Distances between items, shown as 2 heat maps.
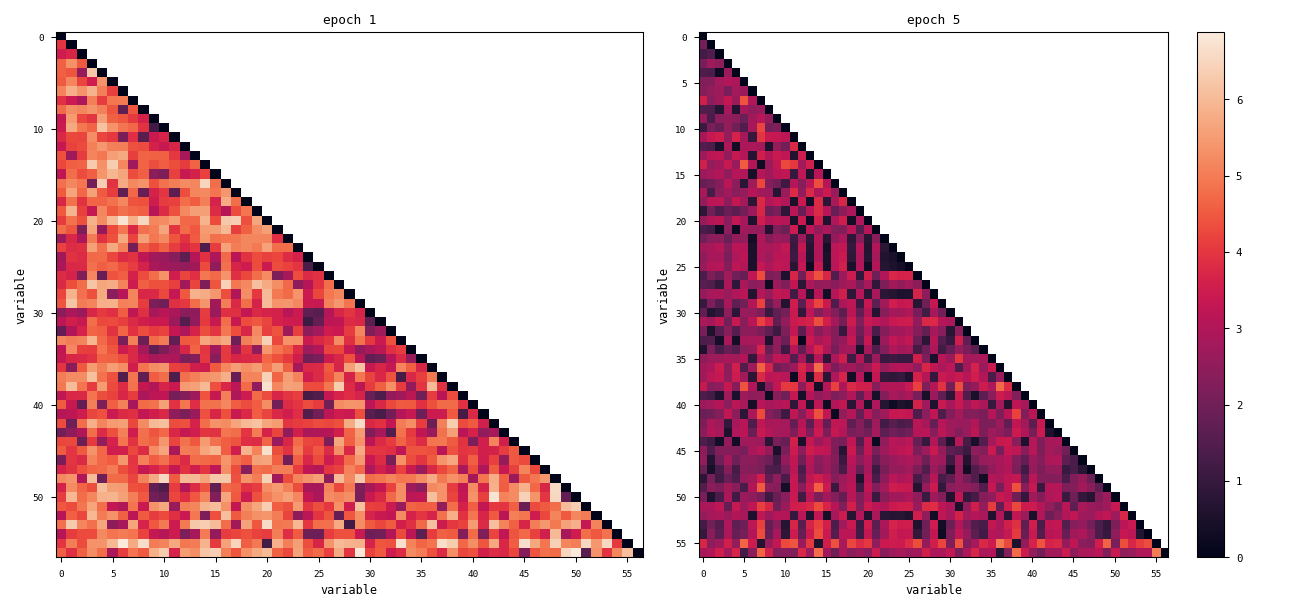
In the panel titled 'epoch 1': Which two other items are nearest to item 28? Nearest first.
53, 5
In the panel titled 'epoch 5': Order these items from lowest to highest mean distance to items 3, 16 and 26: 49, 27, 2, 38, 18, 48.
49, 48, 2, 27, 18, 38
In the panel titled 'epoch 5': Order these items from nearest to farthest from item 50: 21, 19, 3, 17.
21, 17, 19, 3
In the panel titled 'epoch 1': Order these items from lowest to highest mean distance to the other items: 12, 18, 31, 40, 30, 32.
30, 31, 32, 12, 40, 18
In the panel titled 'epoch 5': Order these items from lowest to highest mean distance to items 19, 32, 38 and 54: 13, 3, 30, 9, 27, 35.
30, 27, 9, 3, 35, 13
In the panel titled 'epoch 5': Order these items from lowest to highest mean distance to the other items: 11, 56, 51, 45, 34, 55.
34, 45, 11, 56, 51, 55
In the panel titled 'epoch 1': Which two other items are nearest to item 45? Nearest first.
51, 56
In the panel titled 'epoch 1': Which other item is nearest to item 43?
32
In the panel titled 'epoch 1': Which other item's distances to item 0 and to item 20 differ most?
46
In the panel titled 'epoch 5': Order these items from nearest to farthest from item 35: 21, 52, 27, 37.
52, 37, 27, 21
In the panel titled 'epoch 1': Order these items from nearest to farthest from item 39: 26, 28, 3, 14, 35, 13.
35, 13, 26, 28, 14, 3
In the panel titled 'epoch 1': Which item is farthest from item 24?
48
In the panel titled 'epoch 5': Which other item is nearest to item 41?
16
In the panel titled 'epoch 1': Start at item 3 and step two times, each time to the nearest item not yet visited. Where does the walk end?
19
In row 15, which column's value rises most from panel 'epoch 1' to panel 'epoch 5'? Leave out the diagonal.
49
